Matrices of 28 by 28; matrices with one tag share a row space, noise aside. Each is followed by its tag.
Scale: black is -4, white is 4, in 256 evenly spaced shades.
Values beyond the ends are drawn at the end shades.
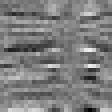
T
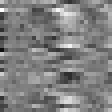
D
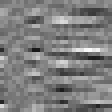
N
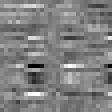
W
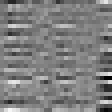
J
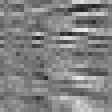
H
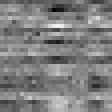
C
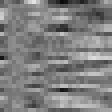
N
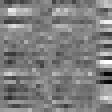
J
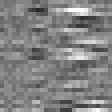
H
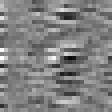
D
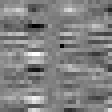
W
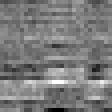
C
